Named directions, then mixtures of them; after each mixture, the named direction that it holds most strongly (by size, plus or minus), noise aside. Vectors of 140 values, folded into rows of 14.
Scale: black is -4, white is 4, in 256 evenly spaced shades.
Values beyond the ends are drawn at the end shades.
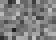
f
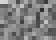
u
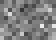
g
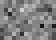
g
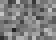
f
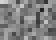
u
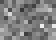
g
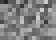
u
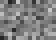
f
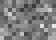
g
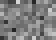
f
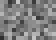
f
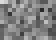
u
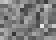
u
